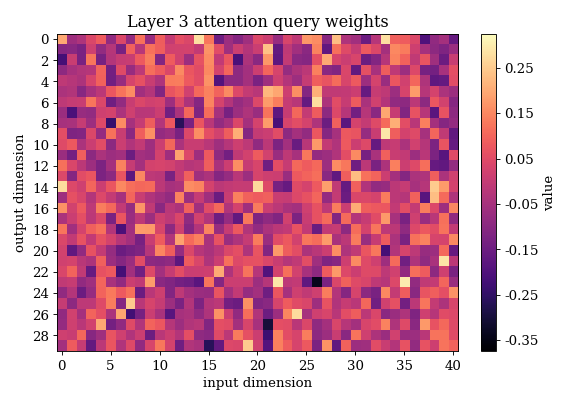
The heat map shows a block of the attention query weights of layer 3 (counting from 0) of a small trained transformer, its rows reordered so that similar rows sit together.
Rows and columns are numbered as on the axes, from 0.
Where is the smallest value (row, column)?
23, 26
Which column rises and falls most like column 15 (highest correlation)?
21
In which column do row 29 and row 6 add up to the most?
22
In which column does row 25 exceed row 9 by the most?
7
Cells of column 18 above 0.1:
4
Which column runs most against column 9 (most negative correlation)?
25
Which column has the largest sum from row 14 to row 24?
39
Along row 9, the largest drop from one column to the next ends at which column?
19
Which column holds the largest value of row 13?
30
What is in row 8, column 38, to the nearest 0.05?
-0.05
